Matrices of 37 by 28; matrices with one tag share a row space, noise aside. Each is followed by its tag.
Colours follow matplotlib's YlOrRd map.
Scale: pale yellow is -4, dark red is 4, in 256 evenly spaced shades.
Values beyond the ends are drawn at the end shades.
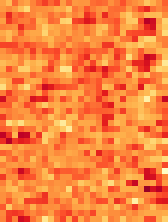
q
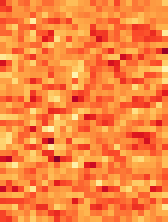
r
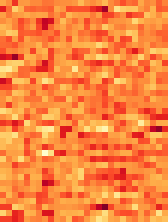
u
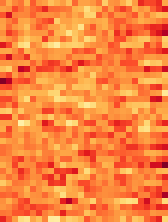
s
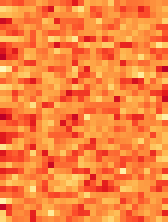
r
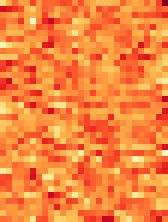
r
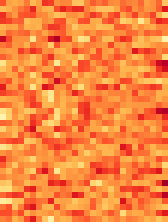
r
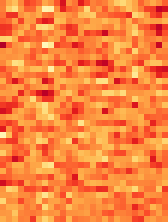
u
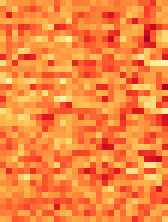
q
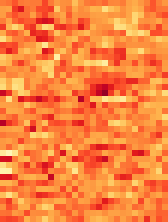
u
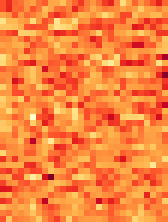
r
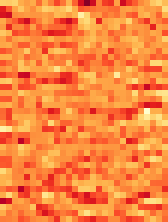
s
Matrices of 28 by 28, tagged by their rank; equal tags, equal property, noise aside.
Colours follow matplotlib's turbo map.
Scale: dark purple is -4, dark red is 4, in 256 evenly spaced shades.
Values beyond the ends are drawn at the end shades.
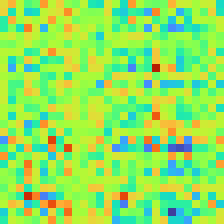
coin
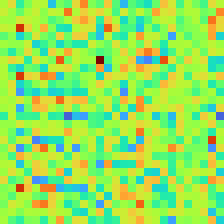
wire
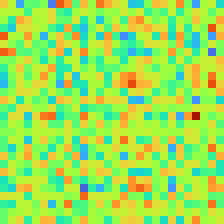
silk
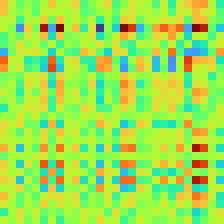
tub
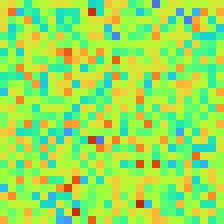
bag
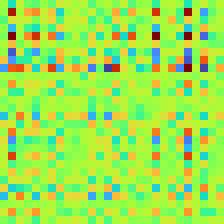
tub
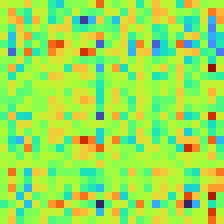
silk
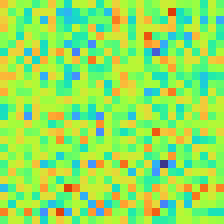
wire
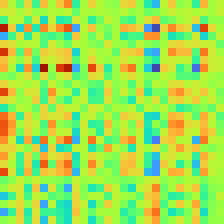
tub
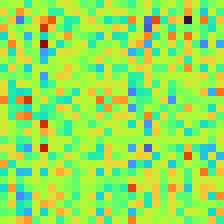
coin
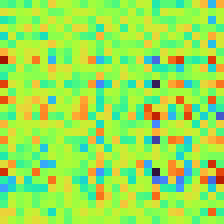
silk
